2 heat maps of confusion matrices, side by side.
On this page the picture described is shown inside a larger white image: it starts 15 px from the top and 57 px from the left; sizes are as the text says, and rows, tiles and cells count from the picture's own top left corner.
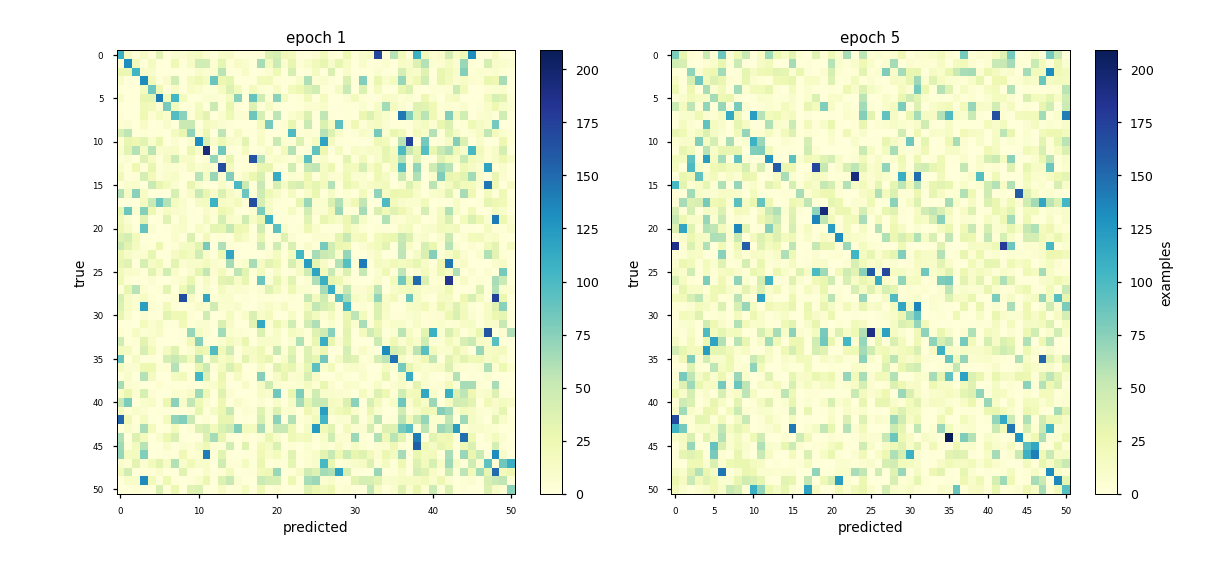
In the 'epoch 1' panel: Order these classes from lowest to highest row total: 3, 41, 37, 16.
37, 41, 16, 3
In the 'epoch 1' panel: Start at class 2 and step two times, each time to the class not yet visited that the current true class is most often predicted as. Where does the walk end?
38
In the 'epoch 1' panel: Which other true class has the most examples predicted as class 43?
10
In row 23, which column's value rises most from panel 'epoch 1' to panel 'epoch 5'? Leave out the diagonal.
6
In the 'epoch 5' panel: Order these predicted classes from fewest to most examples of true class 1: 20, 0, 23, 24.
23, 24, 0, 20
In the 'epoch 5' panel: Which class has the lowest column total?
16
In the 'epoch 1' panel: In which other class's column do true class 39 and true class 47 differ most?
50
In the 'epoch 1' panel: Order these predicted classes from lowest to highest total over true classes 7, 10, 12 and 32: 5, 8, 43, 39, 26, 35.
35, 5, 8, 43, 39, 26
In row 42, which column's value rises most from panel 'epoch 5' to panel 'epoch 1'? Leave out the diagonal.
26
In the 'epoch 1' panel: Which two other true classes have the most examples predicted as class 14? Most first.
23, 24
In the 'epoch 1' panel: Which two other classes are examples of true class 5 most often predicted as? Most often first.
7, 17
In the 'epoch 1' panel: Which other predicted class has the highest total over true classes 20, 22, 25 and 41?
26
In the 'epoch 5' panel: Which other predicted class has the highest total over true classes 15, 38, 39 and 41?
8
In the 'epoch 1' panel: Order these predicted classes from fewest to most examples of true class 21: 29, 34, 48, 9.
48, 34, 9, 29
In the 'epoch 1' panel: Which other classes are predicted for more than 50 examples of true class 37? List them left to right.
3, 10, 18, 43
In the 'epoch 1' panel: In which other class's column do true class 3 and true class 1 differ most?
12
